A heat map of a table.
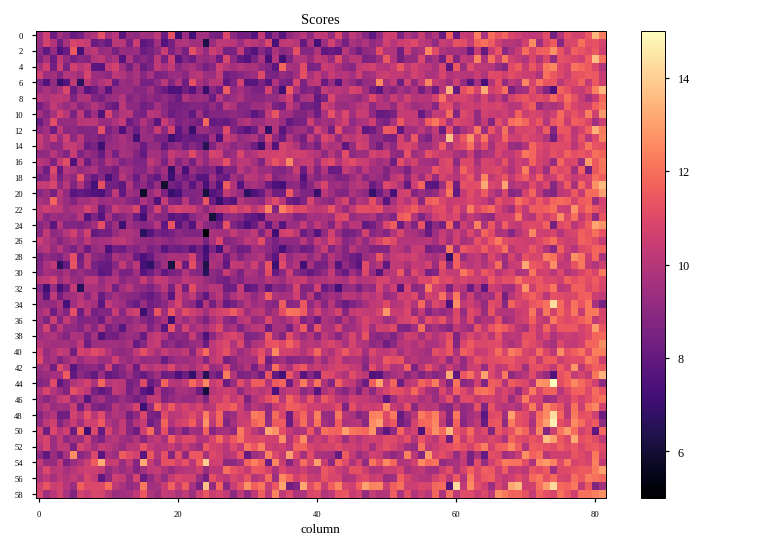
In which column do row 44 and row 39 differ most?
74
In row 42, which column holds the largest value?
77
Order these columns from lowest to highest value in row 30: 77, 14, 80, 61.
14, 77, 80, 61
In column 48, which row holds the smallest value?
20
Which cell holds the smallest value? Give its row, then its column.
25, 24
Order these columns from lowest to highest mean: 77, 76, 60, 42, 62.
42, 60, 62, 76, 77
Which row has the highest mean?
57
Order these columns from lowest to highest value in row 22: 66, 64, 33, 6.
6, 66, 64, 33
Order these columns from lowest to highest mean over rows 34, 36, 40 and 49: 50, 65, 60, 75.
50, 65, 60, 75
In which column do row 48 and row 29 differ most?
24
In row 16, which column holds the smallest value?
5
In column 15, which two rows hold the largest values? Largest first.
54, 57
